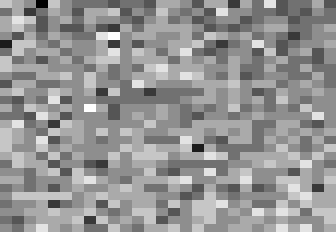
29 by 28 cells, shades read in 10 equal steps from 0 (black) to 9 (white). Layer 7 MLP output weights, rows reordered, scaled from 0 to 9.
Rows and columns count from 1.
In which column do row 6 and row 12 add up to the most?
2
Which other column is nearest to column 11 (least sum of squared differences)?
28
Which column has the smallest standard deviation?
11
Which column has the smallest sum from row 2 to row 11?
25
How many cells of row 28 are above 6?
5
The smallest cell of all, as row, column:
1, 4
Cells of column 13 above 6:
7
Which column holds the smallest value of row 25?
16
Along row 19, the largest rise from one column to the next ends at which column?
18
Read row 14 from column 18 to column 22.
4 5 7 4 5
